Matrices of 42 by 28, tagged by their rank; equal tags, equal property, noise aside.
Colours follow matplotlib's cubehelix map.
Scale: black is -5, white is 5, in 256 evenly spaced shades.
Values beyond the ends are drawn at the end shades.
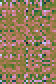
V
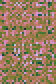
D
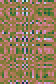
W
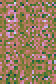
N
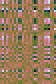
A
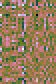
V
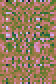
V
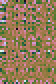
V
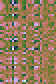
W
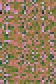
D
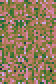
D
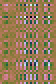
A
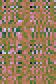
W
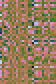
V
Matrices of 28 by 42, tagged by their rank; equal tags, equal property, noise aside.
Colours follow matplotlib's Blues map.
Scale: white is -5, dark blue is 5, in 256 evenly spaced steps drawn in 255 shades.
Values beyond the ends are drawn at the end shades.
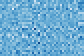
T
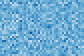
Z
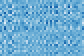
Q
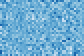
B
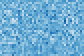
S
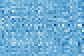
Q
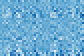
Z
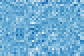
S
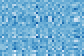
Q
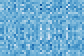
Q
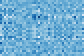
Q
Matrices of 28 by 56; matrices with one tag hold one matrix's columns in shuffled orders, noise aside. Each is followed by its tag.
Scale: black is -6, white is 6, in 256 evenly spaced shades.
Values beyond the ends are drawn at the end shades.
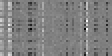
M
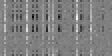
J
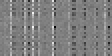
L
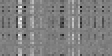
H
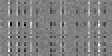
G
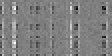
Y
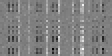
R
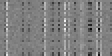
M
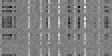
H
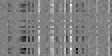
R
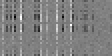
J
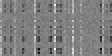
R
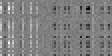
Y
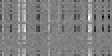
J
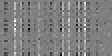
M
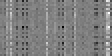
L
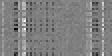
M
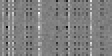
L
